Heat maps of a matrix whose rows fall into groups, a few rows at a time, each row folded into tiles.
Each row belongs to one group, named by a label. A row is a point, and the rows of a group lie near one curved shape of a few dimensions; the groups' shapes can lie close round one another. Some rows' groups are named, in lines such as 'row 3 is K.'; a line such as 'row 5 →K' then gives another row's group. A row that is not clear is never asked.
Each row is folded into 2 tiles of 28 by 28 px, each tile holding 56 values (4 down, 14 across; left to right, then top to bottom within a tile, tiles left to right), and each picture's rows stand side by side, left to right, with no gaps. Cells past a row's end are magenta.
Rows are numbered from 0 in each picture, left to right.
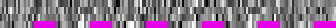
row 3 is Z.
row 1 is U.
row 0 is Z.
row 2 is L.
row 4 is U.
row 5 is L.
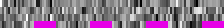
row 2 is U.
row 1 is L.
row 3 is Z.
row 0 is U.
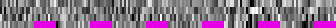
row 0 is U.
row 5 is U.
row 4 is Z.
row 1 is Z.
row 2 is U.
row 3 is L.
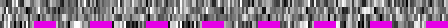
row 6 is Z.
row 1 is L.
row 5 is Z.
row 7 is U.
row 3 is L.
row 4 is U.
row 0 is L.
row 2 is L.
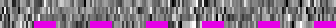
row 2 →L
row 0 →Z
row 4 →L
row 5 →L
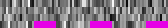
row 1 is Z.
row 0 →Z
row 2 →U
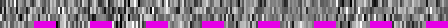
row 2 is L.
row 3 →Z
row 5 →L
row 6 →Z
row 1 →Z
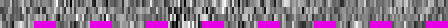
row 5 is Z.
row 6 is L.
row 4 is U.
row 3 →L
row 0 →L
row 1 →U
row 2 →Z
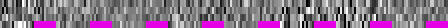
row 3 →Z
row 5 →Z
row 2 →Z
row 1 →Z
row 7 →Z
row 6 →Z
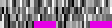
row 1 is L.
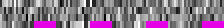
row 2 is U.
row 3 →Z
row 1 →Z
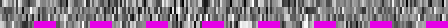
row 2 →U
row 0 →U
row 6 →L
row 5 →U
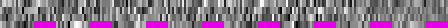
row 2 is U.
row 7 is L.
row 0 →U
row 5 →L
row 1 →L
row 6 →Z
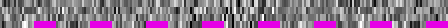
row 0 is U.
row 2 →Z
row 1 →L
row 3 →Z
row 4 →Z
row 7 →U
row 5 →L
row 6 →U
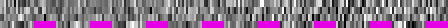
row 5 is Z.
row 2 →L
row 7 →L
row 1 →L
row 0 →U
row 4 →U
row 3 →U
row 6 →L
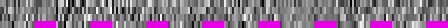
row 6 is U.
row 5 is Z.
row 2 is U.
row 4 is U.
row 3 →Z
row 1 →L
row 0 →Z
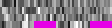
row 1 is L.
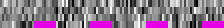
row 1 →L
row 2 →U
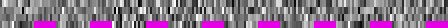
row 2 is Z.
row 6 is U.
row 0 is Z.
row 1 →L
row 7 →Z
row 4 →U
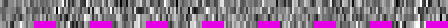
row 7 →Z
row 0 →L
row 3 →U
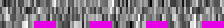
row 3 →U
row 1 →L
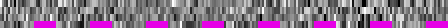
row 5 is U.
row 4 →L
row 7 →L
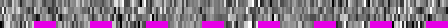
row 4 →Z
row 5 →Z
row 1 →L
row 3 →Z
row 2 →Z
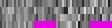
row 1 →Z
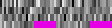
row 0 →U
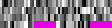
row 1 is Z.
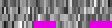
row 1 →Z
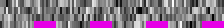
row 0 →L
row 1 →U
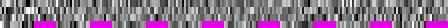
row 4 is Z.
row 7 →Z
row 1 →U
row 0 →Z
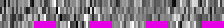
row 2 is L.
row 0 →U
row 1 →L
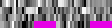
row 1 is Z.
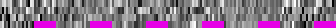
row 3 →U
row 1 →L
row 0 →Z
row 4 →Z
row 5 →Z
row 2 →Z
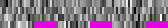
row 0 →L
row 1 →L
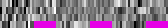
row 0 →L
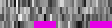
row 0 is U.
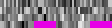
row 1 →U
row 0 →U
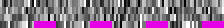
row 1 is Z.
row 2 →L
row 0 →Z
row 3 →L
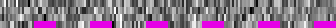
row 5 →Z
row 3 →U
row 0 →U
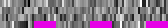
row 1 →L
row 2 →Z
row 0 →U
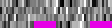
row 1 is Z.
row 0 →L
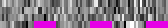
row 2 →L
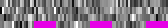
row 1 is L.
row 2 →U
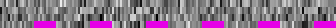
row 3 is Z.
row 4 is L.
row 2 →U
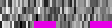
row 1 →Z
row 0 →L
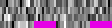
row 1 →Z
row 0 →L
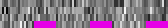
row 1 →Z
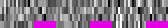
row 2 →L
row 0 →U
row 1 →Z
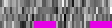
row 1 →L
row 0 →Z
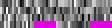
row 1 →U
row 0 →L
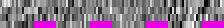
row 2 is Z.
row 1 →L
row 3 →Z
